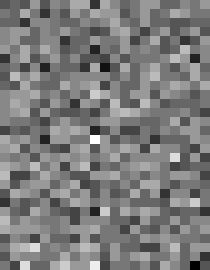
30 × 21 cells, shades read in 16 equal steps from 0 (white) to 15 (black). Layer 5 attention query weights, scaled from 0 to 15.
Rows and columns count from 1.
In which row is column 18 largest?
19
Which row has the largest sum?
8
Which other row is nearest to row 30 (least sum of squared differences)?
10
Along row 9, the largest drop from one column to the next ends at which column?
2
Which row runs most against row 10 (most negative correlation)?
24
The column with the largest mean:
21
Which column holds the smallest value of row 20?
1
